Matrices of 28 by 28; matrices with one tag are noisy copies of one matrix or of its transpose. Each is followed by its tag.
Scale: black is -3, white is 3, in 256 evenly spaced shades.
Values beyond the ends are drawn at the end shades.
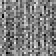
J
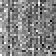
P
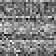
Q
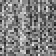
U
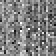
U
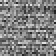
J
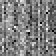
U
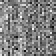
P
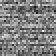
J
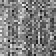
P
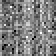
Q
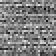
J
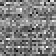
U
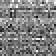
P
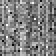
U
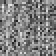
U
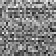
P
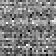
U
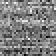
U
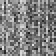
U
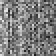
P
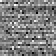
J
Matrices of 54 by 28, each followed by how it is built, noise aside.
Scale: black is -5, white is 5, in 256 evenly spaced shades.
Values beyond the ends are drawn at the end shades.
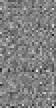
low rank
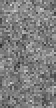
smooth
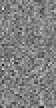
low rank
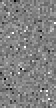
sparse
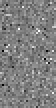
sparse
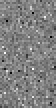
sparse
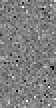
sparse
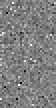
sparse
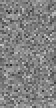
repeating rows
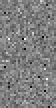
sparse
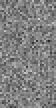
repeating rows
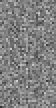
repeating rows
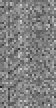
repeating rows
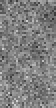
smooth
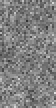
smooth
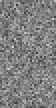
noise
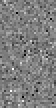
sparse
